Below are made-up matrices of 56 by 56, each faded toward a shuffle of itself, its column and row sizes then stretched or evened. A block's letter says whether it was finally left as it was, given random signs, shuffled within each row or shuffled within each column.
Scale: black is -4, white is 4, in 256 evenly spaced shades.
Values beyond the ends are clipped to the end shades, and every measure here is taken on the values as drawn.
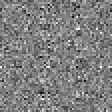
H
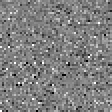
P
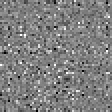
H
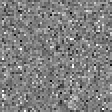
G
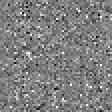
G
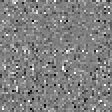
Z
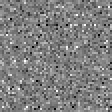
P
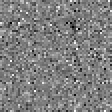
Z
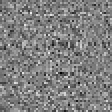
H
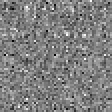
H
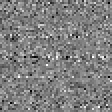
P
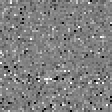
P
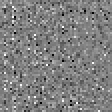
G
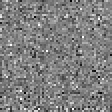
Z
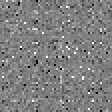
H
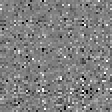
H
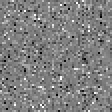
G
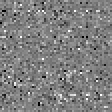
Z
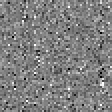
G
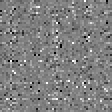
H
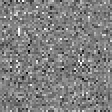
H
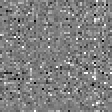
H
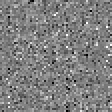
G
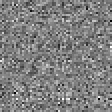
H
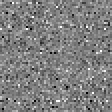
P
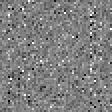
G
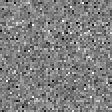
P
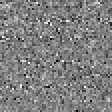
P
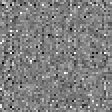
H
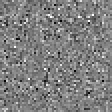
Z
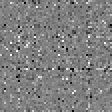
Z
